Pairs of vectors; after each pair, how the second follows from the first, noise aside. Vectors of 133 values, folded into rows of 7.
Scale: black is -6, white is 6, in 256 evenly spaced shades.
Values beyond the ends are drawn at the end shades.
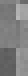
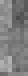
reversed.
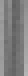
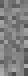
sign-scrambled.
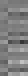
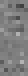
wrapped around, negated, partly zeroed.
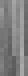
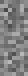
shuffled.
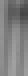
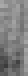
reversed.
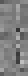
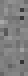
wrapped around, partly zeroed.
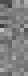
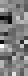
wrapped around, scaled up.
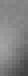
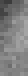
reversed.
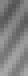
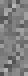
sign-scrambled.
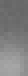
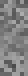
sign-scrambled.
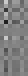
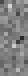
shuffled.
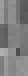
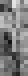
wrapped around, scaled up.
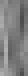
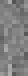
wrapped around, partly zeroed.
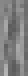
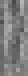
reversed.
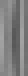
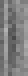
reversed.
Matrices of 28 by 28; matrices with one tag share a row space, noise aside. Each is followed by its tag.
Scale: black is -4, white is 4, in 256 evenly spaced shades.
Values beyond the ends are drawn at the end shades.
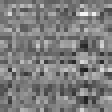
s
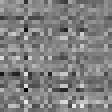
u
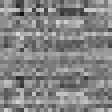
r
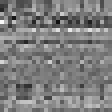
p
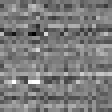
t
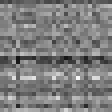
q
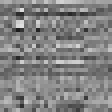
r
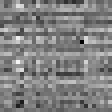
r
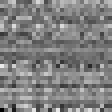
p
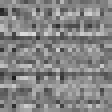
p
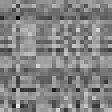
q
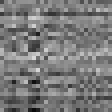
t
